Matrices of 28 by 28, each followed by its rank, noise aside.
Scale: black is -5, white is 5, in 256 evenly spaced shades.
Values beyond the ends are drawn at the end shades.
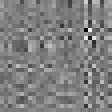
two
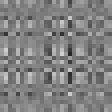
one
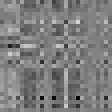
two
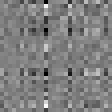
one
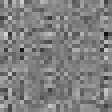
two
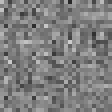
five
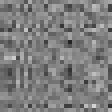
two
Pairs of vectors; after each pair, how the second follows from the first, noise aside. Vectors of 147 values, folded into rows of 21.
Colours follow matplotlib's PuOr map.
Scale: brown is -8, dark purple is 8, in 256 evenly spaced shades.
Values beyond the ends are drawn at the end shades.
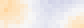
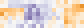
wrapped around, negated, scaled up.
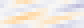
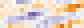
negated, scaled up.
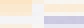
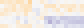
copied.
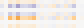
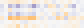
copied.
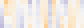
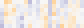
copied.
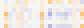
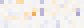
reversed, negated, partly zeroed.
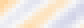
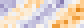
negated, scaled up.
